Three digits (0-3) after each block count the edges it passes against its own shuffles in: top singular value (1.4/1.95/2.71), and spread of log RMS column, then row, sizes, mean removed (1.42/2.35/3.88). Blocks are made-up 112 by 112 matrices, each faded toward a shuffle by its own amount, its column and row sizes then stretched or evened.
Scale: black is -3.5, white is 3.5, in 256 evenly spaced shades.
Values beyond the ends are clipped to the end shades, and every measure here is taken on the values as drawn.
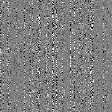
1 3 1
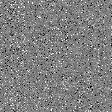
1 1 0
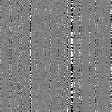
3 3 0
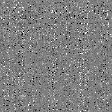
1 2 1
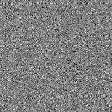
2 0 1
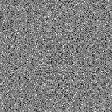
2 0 0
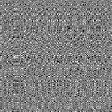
3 1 2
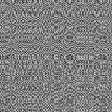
3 1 2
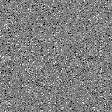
2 1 0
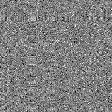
2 0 0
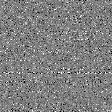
1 0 2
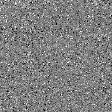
1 1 1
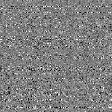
2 1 2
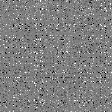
0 2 2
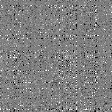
2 2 2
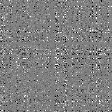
1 2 2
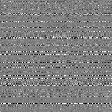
3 0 3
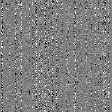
0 3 1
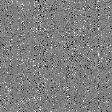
1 2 1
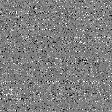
1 0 2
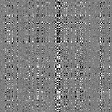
3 3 2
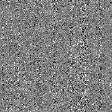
1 2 1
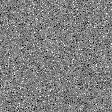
0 0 0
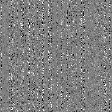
0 3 0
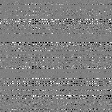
2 1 3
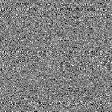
2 0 2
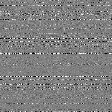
2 0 3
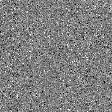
0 1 0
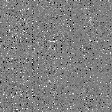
0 2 1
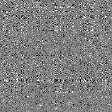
2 2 2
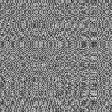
3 0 0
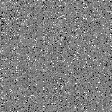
2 1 0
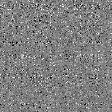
1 1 2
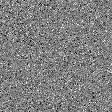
0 0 0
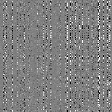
3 3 1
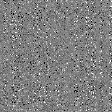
0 2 1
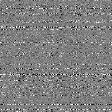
2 1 3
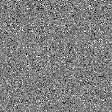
1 1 1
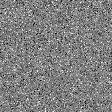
0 0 0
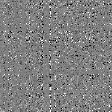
1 2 2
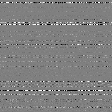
3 0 3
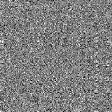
2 1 1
